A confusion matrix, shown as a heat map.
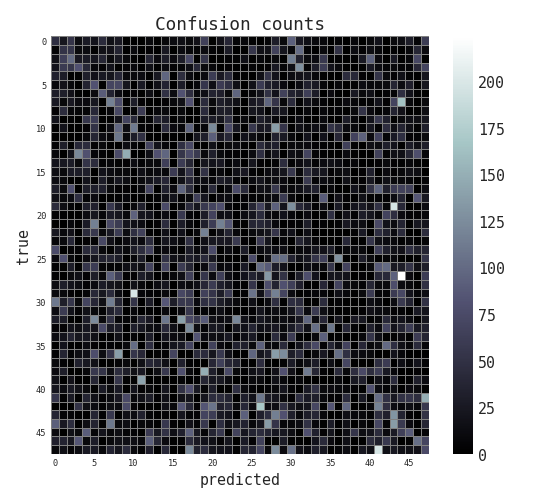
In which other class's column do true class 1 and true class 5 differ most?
31
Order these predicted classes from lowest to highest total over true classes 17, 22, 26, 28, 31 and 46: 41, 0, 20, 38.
38, 0, 20, 41
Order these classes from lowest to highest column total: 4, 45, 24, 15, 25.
15, 24, 45, 25, 4
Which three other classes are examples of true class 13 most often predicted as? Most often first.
9, 3, 14
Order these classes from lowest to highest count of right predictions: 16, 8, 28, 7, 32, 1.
16, 28, 1, 8, 32, 7
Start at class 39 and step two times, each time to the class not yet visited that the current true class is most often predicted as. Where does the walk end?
8
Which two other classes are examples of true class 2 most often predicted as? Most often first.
30, 40
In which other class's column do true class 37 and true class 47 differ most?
41
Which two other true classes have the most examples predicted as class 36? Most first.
25, 28
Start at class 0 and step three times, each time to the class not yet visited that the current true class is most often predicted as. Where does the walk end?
44
